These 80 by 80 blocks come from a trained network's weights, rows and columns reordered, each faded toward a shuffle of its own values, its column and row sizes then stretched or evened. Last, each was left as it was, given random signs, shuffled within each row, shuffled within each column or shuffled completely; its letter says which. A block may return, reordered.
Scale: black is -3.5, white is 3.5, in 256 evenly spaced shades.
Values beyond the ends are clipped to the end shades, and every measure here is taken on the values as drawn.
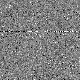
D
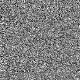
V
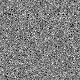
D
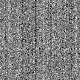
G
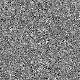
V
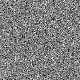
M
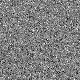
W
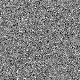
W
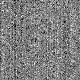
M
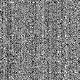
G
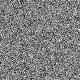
W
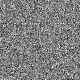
D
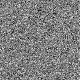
D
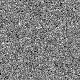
W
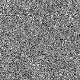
D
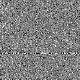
G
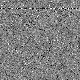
D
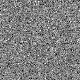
D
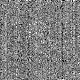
G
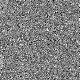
V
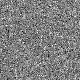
W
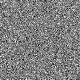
D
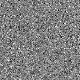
V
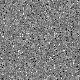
M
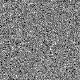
M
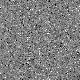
M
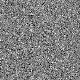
M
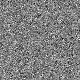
W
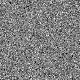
D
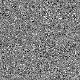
V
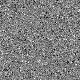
D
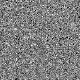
V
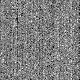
M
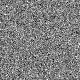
W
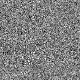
V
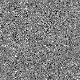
V
